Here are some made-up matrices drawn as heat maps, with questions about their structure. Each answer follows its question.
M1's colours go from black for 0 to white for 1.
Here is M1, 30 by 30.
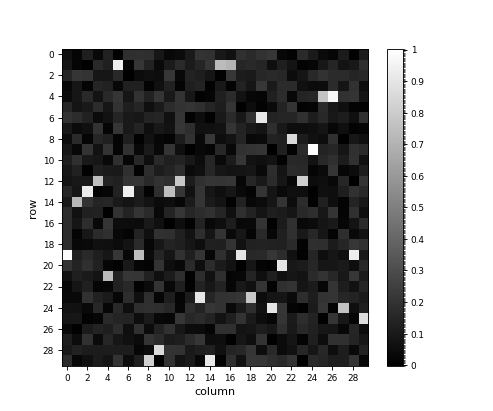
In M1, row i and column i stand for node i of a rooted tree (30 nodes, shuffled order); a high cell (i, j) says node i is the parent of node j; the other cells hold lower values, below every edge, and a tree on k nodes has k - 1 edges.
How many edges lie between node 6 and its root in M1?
3
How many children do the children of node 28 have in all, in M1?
1
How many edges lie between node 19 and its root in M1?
4
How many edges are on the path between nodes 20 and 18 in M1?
8
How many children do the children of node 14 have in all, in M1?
3
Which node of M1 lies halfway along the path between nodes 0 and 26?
24
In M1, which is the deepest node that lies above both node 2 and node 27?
13
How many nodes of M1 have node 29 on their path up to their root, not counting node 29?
7
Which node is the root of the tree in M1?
12
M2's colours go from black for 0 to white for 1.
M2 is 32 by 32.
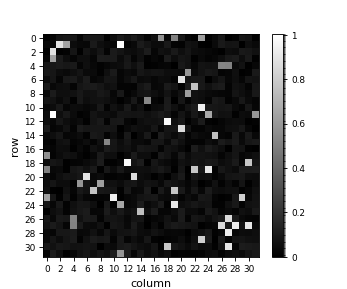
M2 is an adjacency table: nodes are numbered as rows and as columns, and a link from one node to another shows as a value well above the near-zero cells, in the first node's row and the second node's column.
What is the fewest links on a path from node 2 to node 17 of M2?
6
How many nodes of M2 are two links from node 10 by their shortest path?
2
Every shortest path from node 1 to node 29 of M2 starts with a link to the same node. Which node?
node 11
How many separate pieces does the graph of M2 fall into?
7
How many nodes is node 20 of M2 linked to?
2
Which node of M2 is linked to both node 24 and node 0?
node 19
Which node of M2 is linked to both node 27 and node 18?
node 30
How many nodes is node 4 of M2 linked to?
2
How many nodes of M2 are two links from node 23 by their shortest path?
2
